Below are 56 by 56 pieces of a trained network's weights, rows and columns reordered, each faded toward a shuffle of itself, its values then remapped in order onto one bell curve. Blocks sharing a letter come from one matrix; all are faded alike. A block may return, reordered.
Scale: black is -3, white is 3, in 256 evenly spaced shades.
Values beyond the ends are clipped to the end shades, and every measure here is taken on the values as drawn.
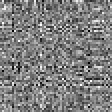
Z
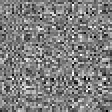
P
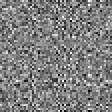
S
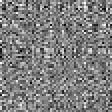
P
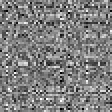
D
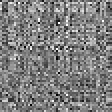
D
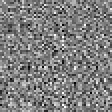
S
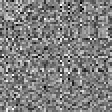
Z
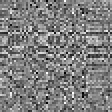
D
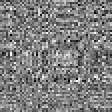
P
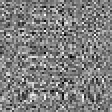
S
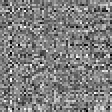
S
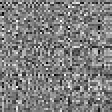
D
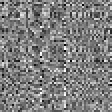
Z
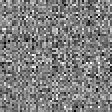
P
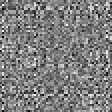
Z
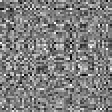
D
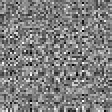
S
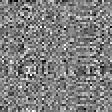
P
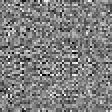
P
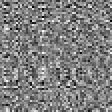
S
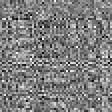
D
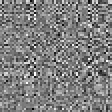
S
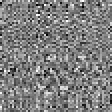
P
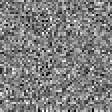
S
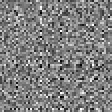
S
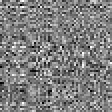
P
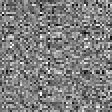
S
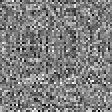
P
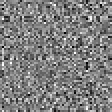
Z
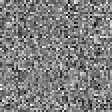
S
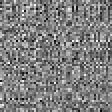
P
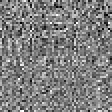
P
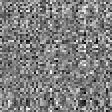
S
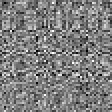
Z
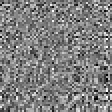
S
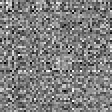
P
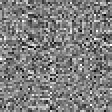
S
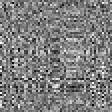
D
